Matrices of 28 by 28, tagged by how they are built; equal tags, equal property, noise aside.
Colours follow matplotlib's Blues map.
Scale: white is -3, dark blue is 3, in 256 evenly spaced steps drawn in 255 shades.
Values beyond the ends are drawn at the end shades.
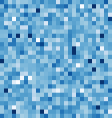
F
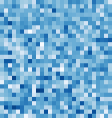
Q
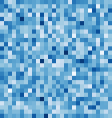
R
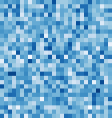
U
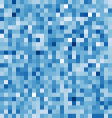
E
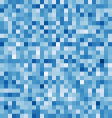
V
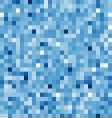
F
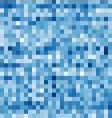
V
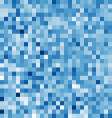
Q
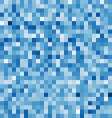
U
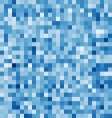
V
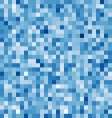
E
